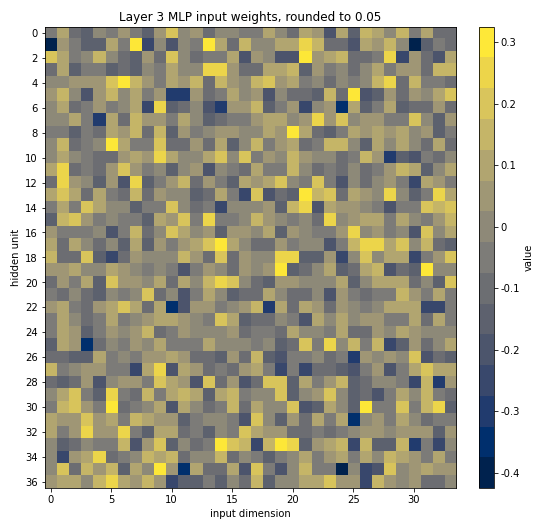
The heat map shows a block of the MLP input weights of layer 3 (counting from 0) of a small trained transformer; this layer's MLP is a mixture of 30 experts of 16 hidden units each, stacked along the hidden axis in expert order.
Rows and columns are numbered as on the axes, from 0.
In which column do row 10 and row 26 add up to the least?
25
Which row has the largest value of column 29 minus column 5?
18
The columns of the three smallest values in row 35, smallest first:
24, 11, 26
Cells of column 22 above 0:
13
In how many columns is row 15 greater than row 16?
17
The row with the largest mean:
4
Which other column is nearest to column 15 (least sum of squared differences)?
12
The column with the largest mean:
9
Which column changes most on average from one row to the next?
10
